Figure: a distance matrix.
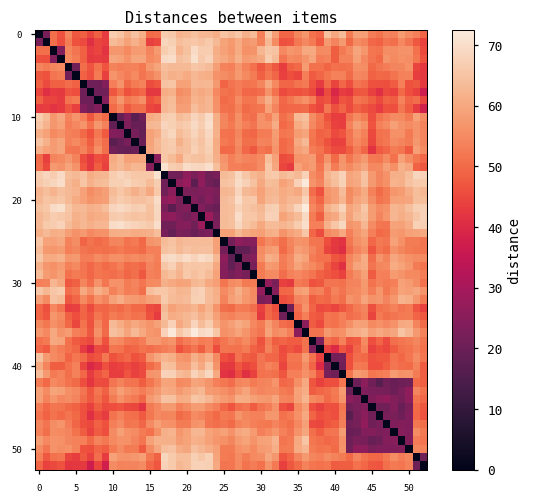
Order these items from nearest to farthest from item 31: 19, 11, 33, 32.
32, 33, 11, 19
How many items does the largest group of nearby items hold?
9
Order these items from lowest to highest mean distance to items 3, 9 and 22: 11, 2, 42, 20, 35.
2, 20, 42, 35, 11
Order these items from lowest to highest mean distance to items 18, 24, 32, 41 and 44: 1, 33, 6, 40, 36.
40, 33, 6, 1, 36
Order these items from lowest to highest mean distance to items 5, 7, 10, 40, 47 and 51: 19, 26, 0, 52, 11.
52, 11, 26, 0, 19
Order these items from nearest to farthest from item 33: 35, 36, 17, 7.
7, 35, 36, 17
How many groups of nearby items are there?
15
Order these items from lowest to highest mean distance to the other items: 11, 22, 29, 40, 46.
46, 40, 29, 11, 22
